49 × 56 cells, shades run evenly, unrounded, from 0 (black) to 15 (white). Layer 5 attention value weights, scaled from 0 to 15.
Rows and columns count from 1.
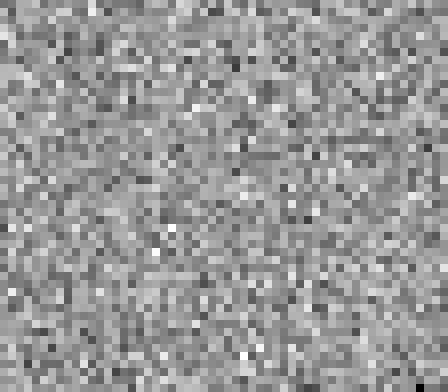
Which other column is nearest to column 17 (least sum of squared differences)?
50
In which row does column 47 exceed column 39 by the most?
49
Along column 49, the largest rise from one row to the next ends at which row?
31
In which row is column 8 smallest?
8
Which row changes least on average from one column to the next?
3
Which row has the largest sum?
29
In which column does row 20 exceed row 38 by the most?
37
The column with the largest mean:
20
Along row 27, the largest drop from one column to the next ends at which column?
41
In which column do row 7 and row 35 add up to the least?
9
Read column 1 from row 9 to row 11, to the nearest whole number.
11 11 11
